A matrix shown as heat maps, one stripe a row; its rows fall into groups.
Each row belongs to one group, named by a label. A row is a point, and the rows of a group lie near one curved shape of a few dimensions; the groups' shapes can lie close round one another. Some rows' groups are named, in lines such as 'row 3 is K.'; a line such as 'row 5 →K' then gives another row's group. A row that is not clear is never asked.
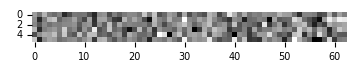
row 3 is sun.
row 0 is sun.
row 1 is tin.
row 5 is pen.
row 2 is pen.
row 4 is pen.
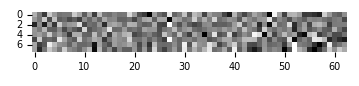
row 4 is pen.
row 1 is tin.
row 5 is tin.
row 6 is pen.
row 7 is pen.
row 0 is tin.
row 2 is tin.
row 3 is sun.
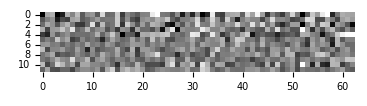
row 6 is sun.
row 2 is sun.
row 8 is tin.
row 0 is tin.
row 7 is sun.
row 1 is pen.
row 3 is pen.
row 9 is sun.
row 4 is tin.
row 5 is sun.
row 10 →pen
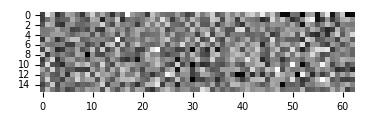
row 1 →pen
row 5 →pen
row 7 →tin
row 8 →sun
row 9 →tin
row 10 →tin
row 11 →tin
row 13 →tin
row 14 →tin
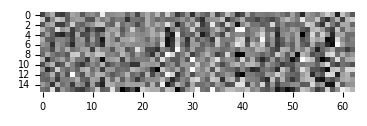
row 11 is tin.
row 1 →sun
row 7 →tin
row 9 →pen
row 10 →tin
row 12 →pen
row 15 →tin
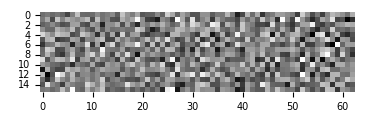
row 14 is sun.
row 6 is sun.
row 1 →tin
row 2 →pen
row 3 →tin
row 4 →pen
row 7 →pen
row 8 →sun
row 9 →pen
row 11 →tin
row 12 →pen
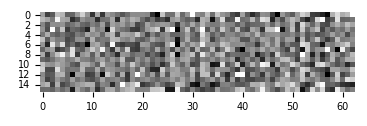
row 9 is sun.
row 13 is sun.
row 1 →pen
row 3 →tin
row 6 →tin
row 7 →sun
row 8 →pen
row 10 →pen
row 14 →tin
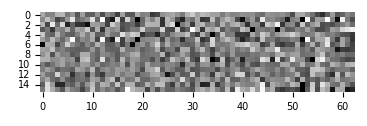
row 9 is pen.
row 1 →sun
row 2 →tin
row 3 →tin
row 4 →tin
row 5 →sun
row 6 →tin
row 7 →tin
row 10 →sun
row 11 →tin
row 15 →sun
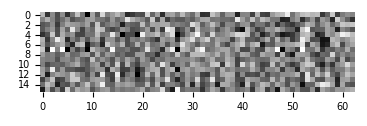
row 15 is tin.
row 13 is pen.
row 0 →sun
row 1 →sun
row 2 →tin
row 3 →pen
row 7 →tin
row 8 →tin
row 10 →pen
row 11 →tin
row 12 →sun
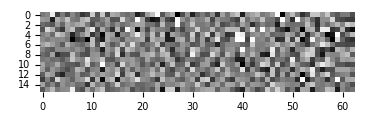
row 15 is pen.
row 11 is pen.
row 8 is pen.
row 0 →tin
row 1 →tin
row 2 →tin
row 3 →sun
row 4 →sun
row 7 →pen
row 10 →pen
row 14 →sun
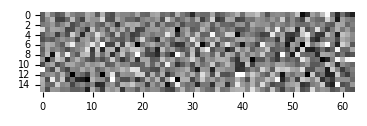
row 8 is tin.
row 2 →sun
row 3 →tin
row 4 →pen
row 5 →tin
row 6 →sun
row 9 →tin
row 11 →tin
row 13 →tin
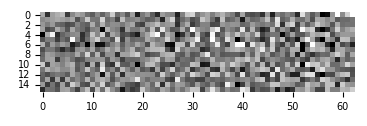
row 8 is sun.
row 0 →tin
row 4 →tin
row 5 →pen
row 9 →tin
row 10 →sun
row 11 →pen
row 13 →tin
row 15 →tin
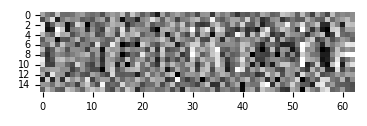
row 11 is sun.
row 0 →tin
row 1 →tin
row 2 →sun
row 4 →pen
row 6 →tin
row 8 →tin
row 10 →sun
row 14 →pen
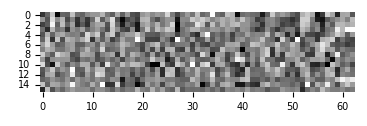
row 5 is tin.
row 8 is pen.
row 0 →pen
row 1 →tin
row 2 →tin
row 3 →tin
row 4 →sun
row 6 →tin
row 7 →pen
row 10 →tin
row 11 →pen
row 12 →pen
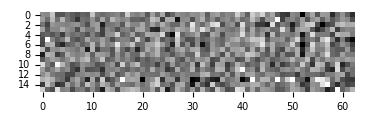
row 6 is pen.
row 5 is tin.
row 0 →sun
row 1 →tin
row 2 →pen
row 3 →tin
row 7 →sun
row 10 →pen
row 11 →sun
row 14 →tin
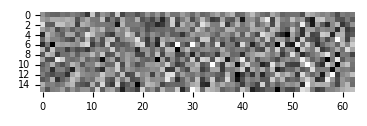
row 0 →sun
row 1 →pen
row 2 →pen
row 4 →sun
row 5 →sun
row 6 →tin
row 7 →tin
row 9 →pen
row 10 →pen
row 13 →pen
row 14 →sun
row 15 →tin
